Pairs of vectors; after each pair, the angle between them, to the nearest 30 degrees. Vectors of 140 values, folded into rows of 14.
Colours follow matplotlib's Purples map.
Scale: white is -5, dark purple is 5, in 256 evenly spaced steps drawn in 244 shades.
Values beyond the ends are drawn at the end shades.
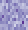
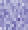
90 degrees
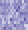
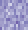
90 degrees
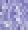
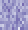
120 degrees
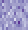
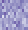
30 degrees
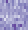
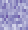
150 degrees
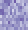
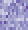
150 degrees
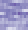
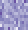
90 degrees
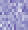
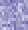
30 degrees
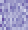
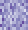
30 degrees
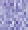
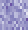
60 degrees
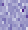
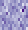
30 degrees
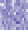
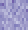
150 degrees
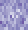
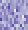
120 degrees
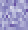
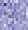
90 degrees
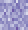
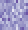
150 degrees
